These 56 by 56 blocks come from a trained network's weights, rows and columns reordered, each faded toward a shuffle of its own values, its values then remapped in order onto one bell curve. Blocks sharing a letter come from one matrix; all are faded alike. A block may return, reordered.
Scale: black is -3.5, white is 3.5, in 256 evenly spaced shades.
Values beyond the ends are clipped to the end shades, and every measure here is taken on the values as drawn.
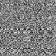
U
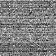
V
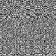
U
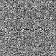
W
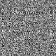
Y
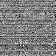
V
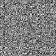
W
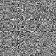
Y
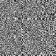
Y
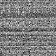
V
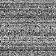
V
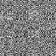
U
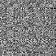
W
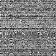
V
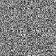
Y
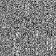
Y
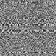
U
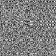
U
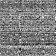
V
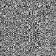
Y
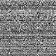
V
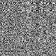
W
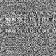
U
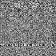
W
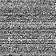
V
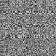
U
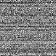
V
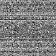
V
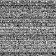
V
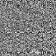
Y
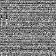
V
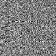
W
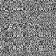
U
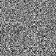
Y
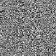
Y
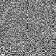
Y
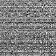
V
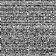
V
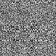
U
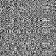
U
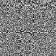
Y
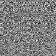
U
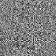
Y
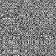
U
